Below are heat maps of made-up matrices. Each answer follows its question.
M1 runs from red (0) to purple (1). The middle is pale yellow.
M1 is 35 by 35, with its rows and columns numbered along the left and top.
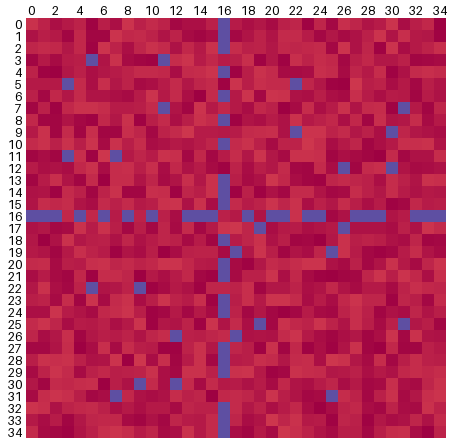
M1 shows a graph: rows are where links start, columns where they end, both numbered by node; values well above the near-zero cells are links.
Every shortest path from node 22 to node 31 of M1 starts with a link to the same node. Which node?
node 5
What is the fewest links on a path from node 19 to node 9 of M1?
5
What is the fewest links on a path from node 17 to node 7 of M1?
4
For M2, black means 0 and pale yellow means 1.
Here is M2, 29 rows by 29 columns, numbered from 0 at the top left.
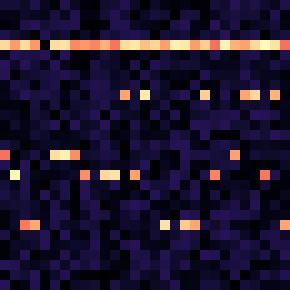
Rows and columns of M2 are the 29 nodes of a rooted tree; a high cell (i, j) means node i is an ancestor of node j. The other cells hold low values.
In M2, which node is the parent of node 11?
17
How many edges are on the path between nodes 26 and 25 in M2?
4
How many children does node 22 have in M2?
6
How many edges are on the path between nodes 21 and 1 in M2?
2
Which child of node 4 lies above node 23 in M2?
15
